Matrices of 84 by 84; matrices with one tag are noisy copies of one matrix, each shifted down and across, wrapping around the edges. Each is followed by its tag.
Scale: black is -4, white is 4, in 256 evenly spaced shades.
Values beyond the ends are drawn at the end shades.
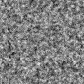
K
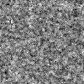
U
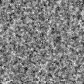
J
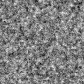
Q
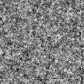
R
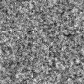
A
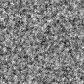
K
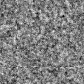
A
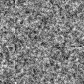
R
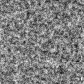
U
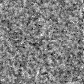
A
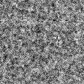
U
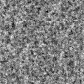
J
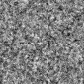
R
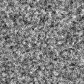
K
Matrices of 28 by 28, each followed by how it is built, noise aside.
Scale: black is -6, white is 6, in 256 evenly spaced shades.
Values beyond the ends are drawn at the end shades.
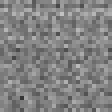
repeating columns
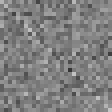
diagonal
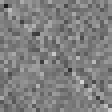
diagonal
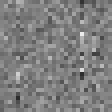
uneven columns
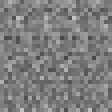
repeating columns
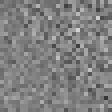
upper triangular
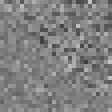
upper triangular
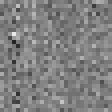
uneven columns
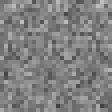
repeating columns
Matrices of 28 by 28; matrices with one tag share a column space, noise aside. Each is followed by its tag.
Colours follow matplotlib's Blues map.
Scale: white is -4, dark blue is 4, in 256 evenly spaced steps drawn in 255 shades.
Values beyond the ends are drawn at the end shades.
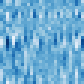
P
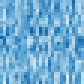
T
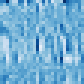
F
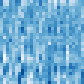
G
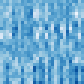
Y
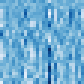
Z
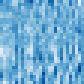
G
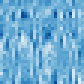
P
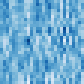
T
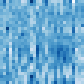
G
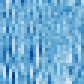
G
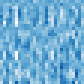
Z
